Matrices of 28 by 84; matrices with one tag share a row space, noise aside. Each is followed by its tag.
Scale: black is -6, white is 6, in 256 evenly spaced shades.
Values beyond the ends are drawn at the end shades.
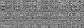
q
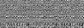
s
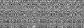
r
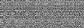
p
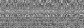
s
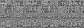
q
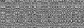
q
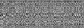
p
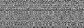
s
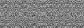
r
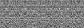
r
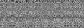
p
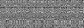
s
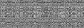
q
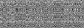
p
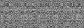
r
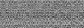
s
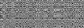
p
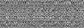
s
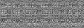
q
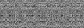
r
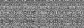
r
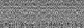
r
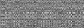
q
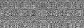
r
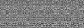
s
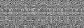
r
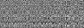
s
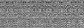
s
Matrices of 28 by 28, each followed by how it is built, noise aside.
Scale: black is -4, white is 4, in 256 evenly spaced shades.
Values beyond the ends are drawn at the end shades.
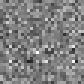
low rank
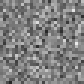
noise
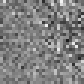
upper triangular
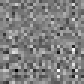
low rank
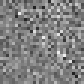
upper triangular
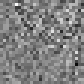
upper triangular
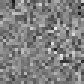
upper triangular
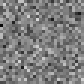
noise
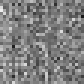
blocks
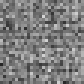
blocks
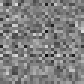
low rank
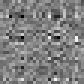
low rank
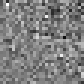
upper triangular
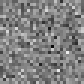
noise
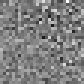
upper triangular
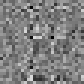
low rank
